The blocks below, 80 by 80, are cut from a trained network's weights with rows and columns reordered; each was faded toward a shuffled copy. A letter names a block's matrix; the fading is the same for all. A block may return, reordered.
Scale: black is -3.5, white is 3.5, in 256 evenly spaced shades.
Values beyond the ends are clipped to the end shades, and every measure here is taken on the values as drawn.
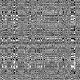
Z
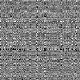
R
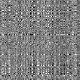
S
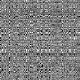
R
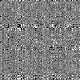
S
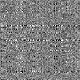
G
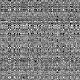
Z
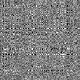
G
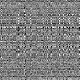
Z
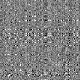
S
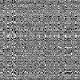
R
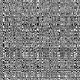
R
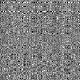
G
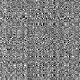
G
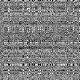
Z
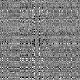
Z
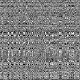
Z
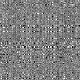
S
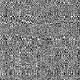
G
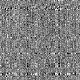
G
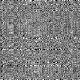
G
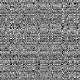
R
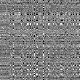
Z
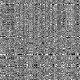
S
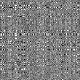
S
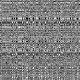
Z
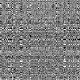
R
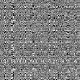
R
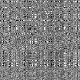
S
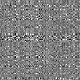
S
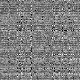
R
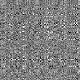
G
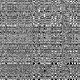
Z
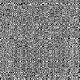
G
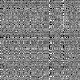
Z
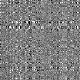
S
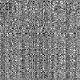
S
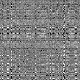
Z
